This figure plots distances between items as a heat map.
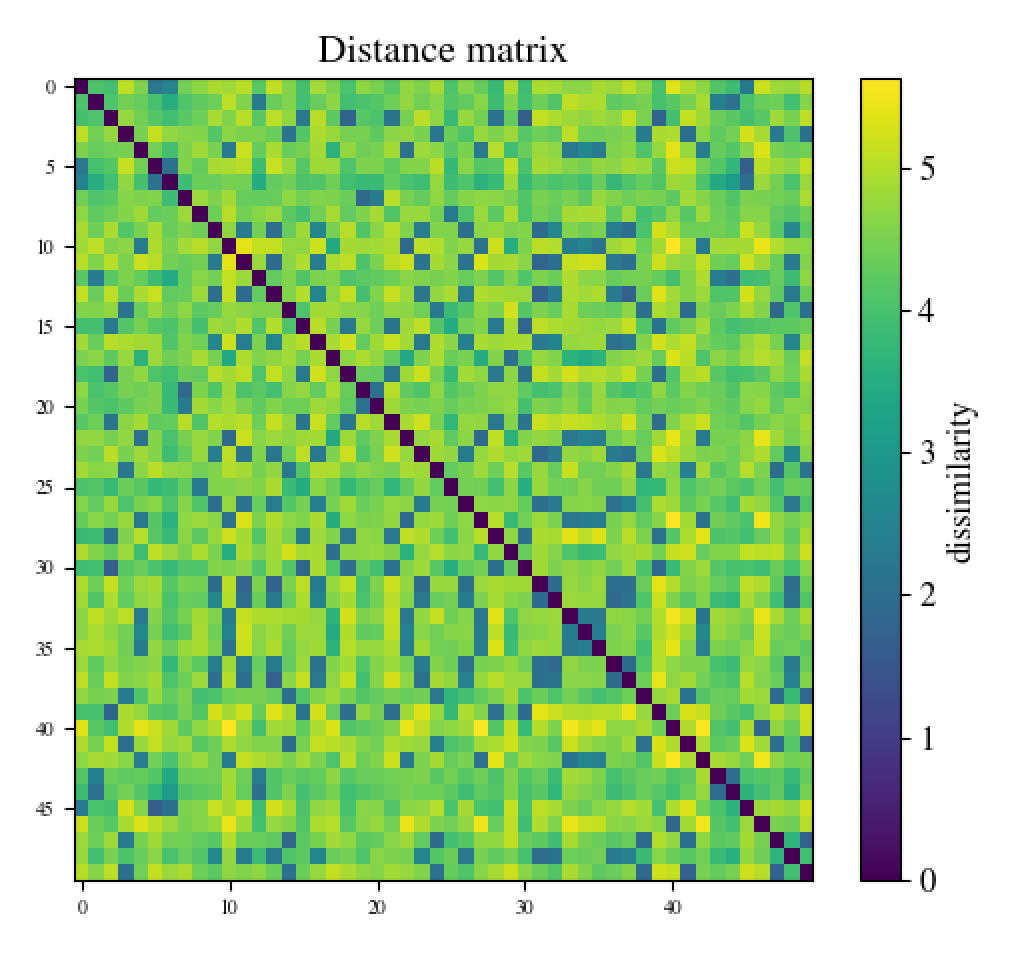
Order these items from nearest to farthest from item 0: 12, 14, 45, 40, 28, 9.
45, 28, 12, 14, 9, 40
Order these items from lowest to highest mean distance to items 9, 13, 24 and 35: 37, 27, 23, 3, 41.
37, 23, 3, 41, 27
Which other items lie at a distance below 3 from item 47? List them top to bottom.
3, 14, 24, 38, 41, 49
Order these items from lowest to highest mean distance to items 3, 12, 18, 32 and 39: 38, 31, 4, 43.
43, 38, 31, 4
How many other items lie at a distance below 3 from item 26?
10
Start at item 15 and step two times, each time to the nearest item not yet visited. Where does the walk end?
2
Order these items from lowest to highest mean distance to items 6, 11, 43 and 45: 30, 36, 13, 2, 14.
36, 13, 30, 2, 14
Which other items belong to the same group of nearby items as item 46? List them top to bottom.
40
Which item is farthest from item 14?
29
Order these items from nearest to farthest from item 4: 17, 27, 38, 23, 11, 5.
27, 17, 38, 5, 23, 11
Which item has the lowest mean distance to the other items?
48
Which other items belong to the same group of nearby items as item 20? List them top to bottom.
7, 19
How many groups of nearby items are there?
10
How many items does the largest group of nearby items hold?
11
